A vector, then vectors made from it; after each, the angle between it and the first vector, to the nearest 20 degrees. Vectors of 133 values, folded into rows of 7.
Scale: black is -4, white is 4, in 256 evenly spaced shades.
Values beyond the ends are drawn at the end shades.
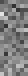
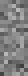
140 degrees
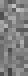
140 degrees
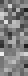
80 degrees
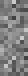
60 degrees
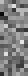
160 degrees
